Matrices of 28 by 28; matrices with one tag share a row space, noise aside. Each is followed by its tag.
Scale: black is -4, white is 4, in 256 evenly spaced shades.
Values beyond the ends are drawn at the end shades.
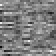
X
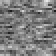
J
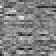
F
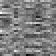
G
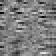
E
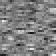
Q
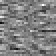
E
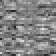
F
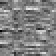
G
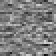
J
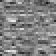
F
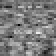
J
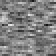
Q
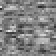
F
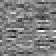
F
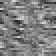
E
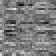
F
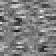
E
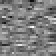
Q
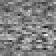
J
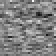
J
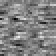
E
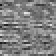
X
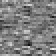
X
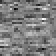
G
